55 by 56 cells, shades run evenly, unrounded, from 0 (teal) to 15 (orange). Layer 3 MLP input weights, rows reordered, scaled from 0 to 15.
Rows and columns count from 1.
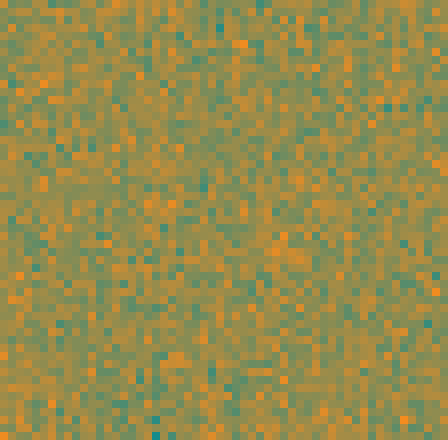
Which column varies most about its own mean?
20
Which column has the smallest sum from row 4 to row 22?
28
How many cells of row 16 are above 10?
12
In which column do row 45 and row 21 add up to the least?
16
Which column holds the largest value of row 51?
7
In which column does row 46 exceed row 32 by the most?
23
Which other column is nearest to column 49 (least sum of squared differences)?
1
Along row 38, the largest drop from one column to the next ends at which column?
22
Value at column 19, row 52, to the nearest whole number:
9
